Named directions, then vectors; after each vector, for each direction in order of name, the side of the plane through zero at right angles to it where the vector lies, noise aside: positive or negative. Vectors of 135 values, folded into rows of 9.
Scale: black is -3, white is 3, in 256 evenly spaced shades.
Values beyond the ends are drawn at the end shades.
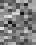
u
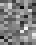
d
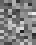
negative, negative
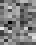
positive, positive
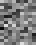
negative, negative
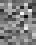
positive, negative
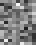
negative, negative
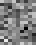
negative, negative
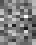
negative, positive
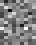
positive, positive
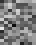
positive, positive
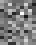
positive, negative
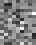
negative, negative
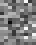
positive, positive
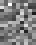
positive, negative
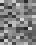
negative, negative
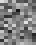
negative, negative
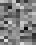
negative, negative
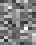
positive, positive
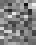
negative, positive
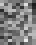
positive, negative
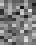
positive, negative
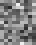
negative, negative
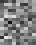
positive, positive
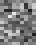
negative, positive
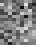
positive, negative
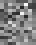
positive, negative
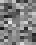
negative, negative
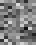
negative, negative
